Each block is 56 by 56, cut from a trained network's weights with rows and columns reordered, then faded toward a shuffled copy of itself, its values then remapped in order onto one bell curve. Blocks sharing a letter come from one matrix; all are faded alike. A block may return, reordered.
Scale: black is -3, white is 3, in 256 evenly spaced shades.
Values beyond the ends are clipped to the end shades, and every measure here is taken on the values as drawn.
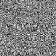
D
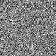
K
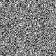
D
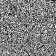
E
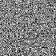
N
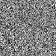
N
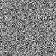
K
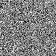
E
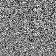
K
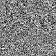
K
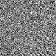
D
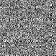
D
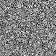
E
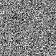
N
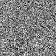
N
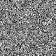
E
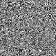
K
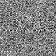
D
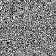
N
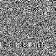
D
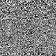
D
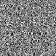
K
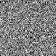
K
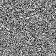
E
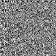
D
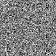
N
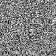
K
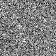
E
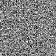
N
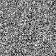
N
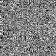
N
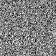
N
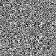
D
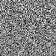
K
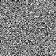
K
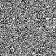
D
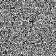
E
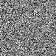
N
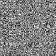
D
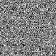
D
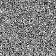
E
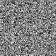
N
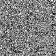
N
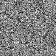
E
